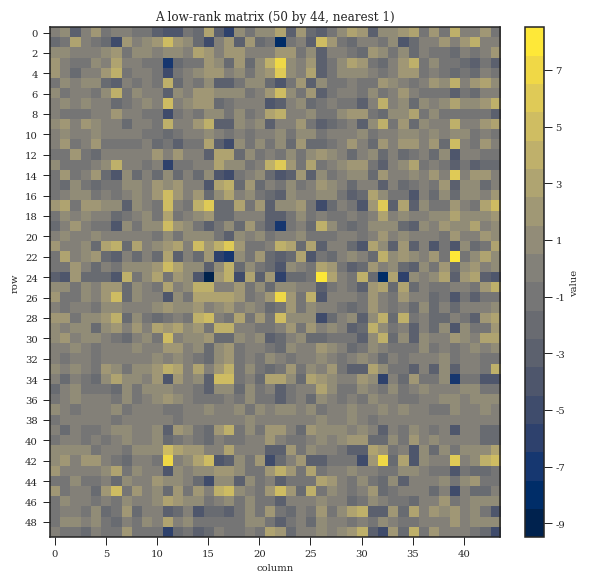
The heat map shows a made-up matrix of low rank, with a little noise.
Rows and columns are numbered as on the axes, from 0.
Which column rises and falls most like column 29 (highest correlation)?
35
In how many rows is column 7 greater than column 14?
19
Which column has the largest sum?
11
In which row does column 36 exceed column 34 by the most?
24
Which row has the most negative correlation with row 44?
28
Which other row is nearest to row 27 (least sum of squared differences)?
31
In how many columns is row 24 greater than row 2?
18
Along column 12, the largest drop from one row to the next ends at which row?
22
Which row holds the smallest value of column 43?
49
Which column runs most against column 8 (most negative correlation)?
37
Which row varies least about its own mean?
38
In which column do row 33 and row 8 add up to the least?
39
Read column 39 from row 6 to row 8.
-3 3 -1
